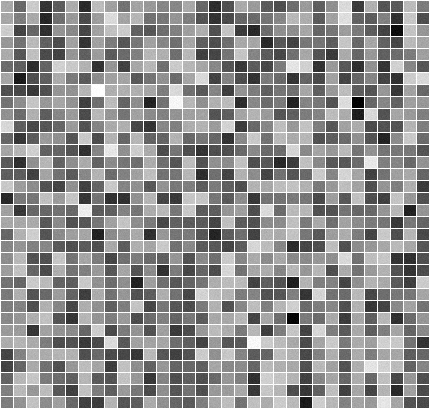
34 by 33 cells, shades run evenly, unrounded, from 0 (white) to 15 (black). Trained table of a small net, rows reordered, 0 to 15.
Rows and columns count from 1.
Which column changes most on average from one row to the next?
23
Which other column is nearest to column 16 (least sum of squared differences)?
5
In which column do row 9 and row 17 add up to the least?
15
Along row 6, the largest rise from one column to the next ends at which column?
25
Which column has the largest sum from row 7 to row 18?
2
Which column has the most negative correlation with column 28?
14
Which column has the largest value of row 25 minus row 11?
24
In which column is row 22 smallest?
27
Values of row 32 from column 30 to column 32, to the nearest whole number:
4 11 6
